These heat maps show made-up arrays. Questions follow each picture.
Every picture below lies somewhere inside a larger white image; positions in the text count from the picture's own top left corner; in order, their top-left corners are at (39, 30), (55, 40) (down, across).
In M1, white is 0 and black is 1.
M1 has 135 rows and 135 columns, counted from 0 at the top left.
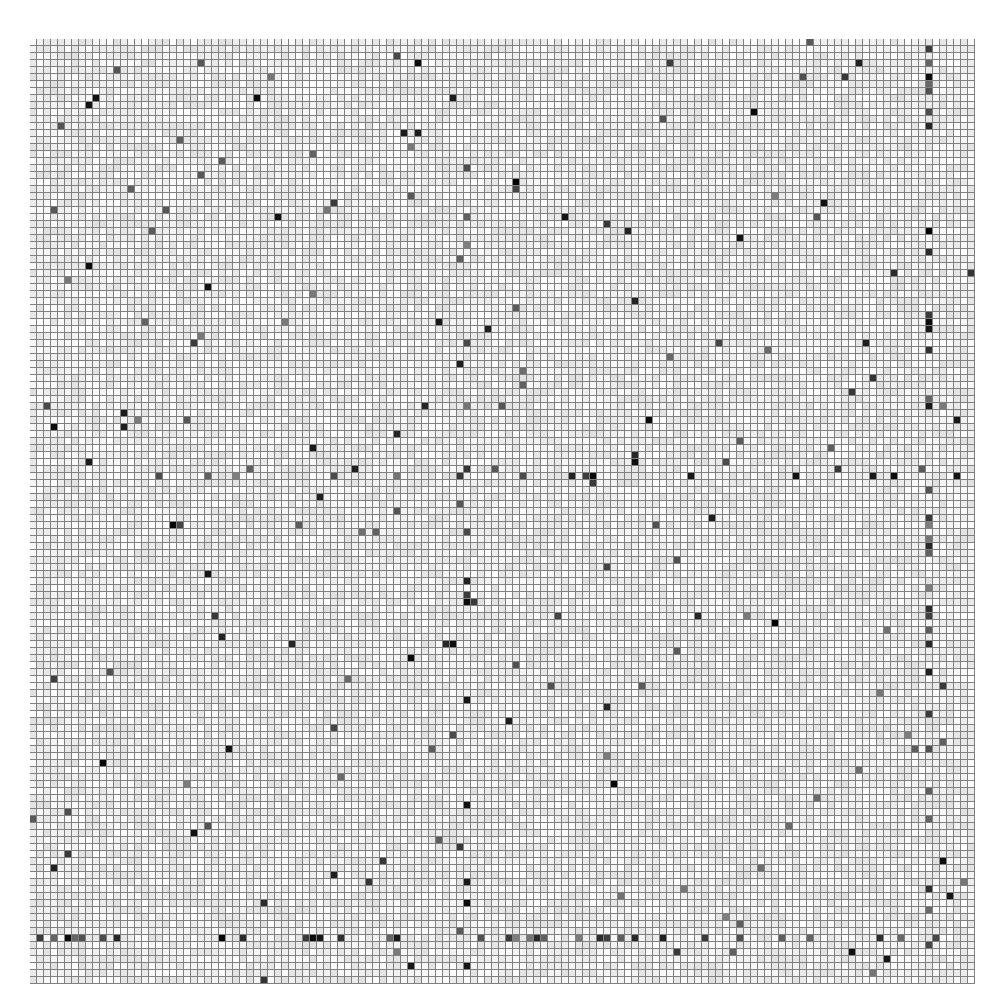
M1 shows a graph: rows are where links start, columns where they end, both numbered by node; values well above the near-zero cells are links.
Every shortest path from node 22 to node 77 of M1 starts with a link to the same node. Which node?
node 54
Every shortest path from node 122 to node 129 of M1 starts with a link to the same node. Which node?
node 84
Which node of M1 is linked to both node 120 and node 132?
node 62
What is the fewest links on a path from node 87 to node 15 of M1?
7
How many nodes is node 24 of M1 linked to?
3
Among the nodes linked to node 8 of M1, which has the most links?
node 60
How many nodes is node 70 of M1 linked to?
3
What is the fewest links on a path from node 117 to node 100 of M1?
2
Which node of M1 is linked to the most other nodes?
node 128
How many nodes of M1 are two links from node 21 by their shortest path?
4
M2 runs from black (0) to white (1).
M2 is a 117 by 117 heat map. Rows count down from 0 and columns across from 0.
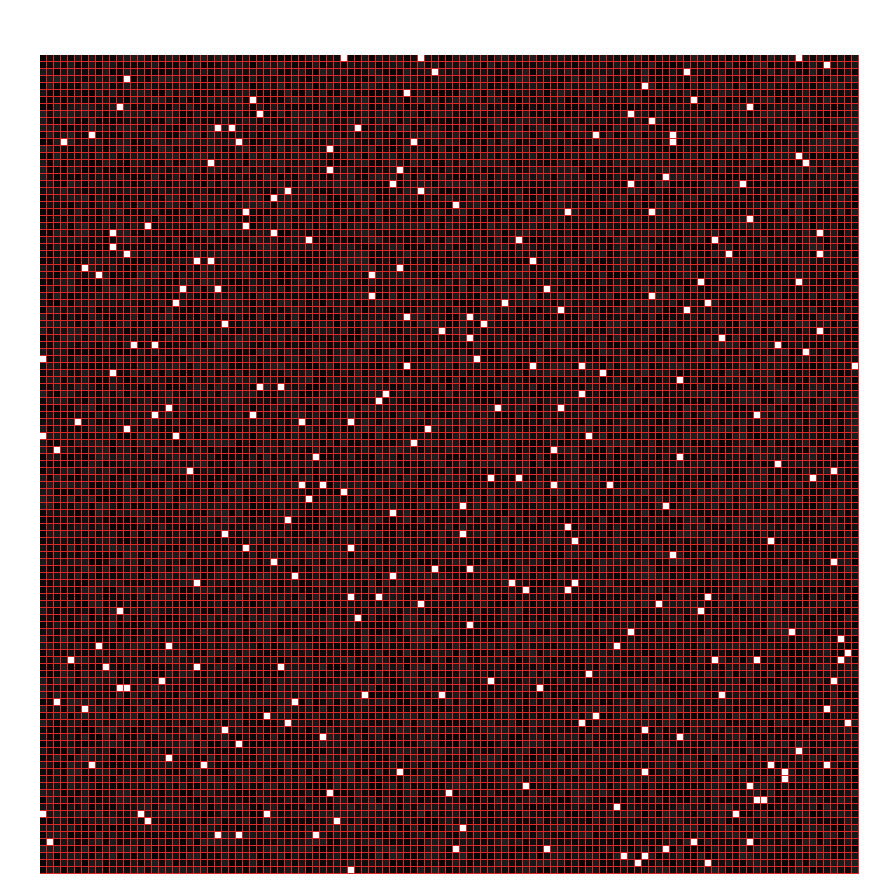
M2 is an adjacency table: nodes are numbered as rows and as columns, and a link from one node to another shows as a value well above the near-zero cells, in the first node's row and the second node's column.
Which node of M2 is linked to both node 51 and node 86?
node 102
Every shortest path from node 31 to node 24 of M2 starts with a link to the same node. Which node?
node 47
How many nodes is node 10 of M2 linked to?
3
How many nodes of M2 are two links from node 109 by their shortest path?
1
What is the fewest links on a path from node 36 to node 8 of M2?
5
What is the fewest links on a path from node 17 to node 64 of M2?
2
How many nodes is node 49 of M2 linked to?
1
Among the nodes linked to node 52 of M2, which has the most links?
node 44
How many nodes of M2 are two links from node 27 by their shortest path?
2
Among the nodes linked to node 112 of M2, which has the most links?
node 101
